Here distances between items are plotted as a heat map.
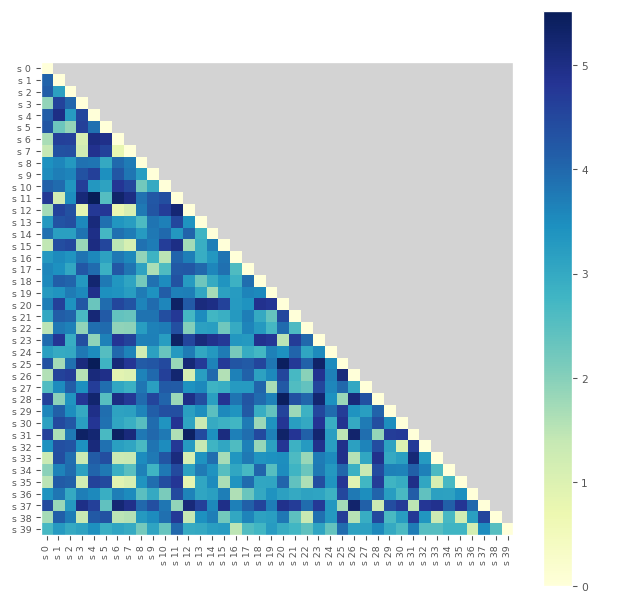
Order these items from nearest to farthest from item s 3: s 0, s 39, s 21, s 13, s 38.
s 38, s 0, s 21, s 39, s 13
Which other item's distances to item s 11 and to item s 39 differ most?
s 36
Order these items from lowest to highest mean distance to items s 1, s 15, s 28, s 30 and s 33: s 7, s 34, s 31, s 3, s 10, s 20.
s 7, s 3, s 34, s 31, s 10, s 20
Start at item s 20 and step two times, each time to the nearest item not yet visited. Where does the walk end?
s 4
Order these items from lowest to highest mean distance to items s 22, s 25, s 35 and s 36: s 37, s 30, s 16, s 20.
s 16, s 30, s 37, s 20
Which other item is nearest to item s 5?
s 2
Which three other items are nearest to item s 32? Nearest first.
s 30, s 13, s 18
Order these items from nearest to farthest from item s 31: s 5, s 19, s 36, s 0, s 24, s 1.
s 1, s 5, s 24, s 19, s 36, s 0
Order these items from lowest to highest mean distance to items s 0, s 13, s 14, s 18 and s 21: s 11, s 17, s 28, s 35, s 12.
s 35, s 12, s 17, s 28, s 11
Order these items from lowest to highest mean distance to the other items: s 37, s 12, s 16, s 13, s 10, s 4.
s 16, s 12, s 13, s 10, s 37, s 4
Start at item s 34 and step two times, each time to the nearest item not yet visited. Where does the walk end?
s 19
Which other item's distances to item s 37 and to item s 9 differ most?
s 28
